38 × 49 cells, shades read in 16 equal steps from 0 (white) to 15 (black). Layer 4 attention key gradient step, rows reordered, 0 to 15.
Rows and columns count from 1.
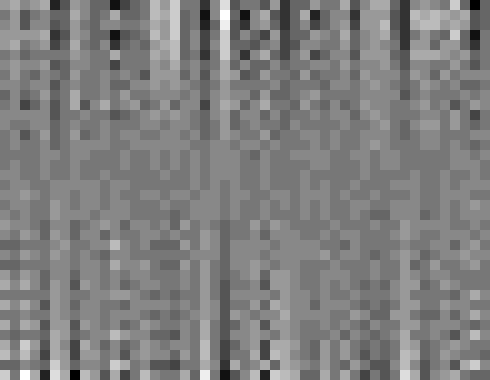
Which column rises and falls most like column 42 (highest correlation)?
45
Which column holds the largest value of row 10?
41
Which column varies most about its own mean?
23
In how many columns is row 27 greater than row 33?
18
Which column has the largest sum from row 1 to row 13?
21
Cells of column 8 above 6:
28
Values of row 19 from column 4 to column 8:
8 8 7 7 7
